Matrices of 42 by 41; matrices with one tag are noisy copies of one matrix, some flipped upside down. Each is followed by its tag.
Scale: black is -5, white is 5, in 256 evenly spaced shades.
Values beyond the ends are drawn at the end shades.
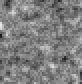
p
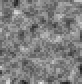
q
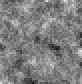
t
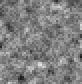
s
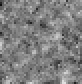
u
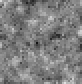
t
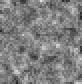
q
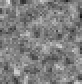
q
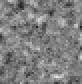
s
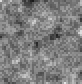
t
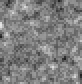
p
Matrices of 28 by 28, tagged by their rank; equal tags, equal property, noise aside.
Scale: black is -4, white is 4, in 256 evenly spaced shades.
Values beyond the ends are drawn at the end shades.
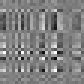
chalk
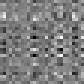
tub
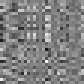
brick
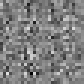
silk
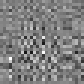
tub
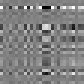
chalk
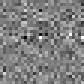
silk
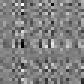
tub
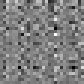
brick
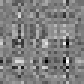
tub
